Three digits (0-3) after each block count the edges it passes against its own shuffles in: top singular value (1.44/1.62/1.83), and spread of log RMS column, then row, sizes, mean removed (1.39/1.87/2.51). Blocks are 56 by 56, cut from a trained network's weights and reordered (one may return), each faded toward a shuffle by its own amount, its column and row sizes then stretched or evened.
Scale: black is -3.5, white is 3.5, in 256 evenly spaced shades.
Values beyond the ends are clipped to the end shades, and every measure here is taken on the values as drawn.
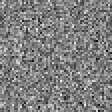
0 0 0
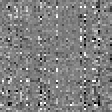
1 3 2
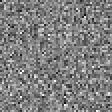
2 1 0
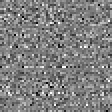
0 1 3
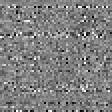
3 1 3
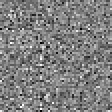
2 1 1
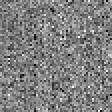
0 1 0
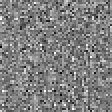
0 1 1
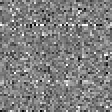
1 1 2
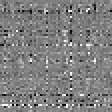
3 2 3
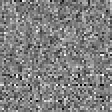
1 1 2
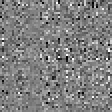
0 3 2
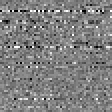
2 0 3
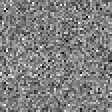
1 0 1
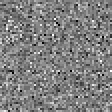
0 2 2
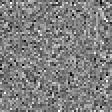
1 2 0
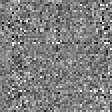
1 2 1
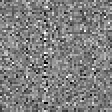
1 2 0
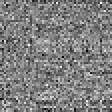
3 1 1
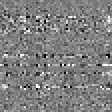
1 1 3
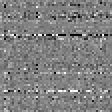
3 1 3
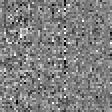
2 3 0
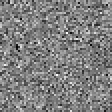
0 0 0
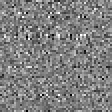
2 0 2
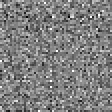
0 1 1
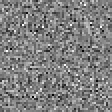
0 0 1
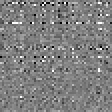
3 1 3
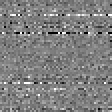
3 0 3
